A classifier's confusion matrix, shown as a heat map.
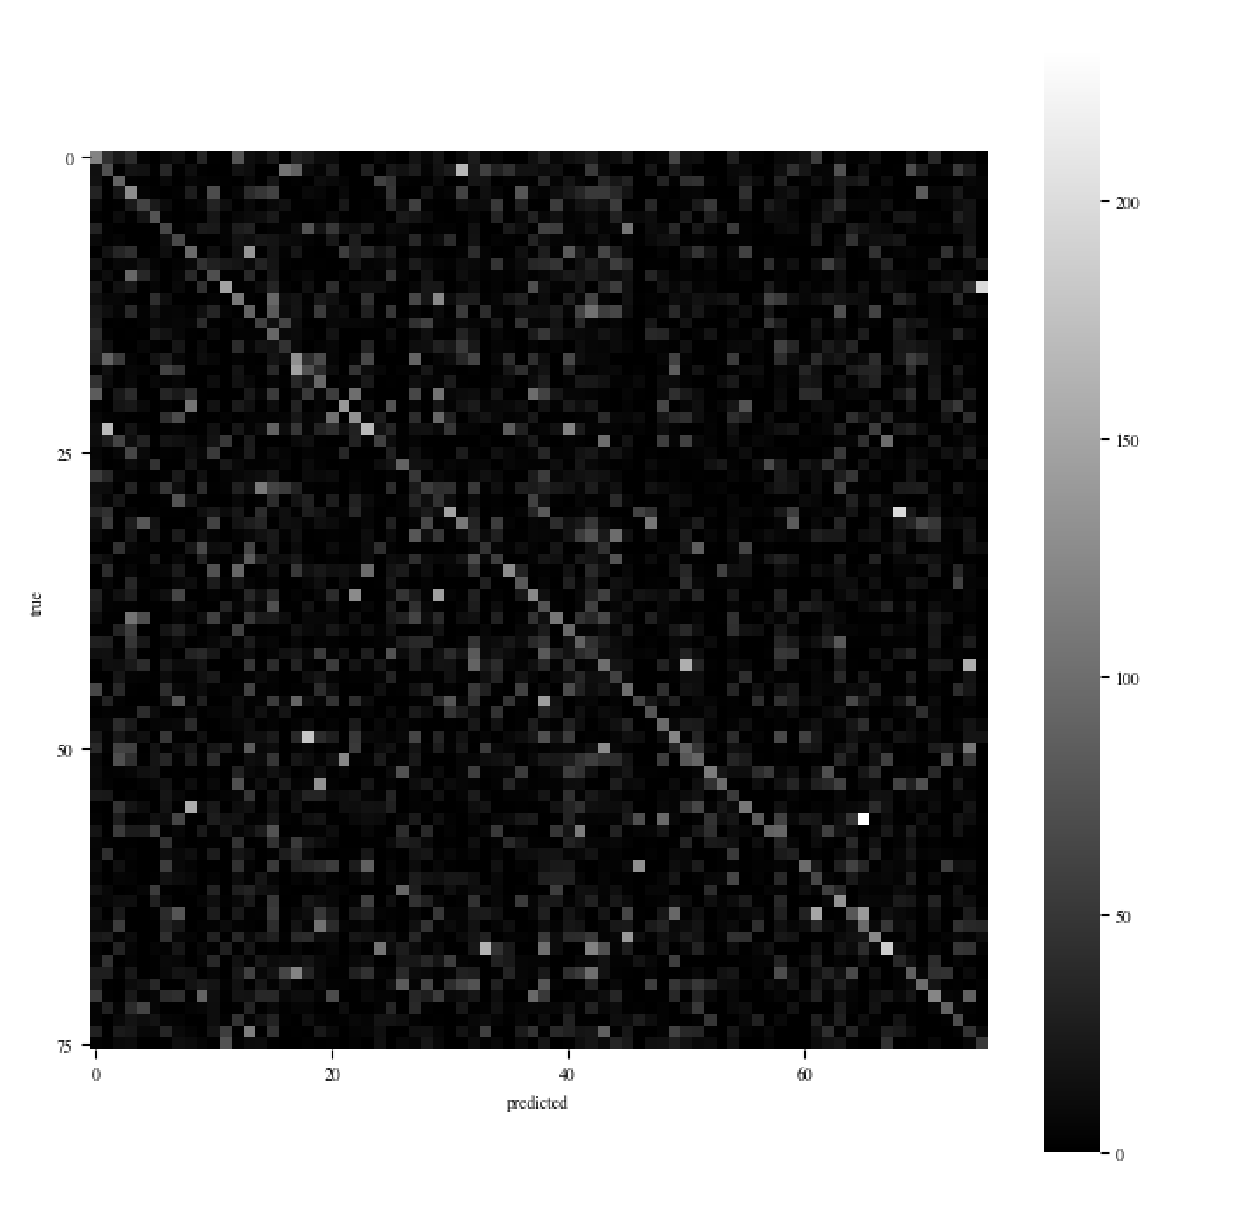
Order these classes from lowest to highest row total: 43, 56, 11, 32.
32, 11, 56, 43
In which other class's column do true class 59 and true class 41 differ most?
63
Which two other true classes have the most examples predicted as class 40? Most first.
23, 8
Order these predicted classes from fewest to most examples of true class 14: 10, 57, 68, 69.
10, 69, 68, 57
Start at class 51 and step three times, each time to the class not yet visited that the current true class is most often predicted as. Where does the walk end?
13
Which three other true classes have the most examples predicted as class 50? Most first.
43, 51, 24
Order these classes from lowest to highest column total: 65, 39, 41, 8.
8, 39, 65, 41
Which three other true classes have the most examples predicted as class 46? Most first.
60, 56, 30
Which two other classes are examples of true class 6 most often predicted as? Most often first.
45, 18
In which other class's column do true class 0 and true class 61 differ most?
12
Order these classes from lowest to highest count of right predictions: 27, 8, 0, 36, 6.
27, 6, 36, 8, 0
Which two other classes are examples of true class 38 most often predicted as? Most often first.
15, 42
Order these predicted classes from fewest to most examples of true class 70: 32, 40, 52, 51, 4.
40, 4, 52, 51, 32
